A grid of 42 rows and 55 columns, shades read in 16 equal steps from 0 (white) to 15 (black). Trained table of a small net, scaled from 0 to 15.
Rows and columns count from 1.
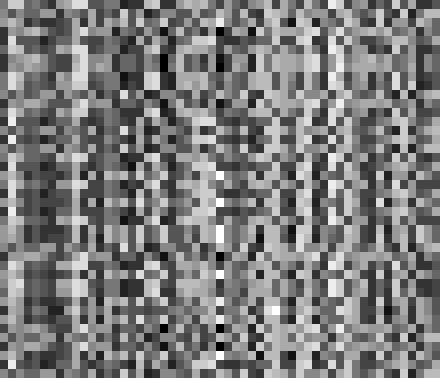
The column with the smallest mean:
39
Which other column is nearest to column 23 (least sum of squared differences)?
46
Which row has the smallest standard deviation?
2
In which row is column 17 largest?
19
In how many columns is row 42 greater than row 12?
26
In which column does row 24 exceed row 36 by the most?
28
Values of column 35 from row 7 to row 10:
4 4 10 10
